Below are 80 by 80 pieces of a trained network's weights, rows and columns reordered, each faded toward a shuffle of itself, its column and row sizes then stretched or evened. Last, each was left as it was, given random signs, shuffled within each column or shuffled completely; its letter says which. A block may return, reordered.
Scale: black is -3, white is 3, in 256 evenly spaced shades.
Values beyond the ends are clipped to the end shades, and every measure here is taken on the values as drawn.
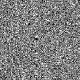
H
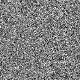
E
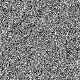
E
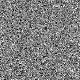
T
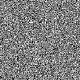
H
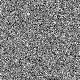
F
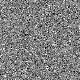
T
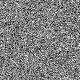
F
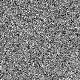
F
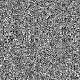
H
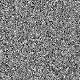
H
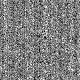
E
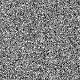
T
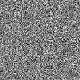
H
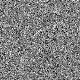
T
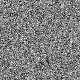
E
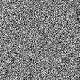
H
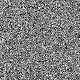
T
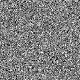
H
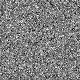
F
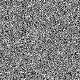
H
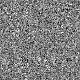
T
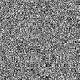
H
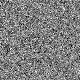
F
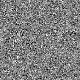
H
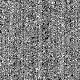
H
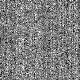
H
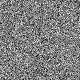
F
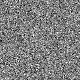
F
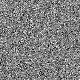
F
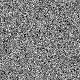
F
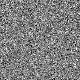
T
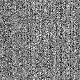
H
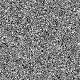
F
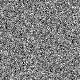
E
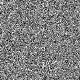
E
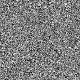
T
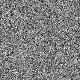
F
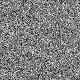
F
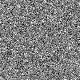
F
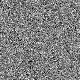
F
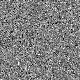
F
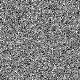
T
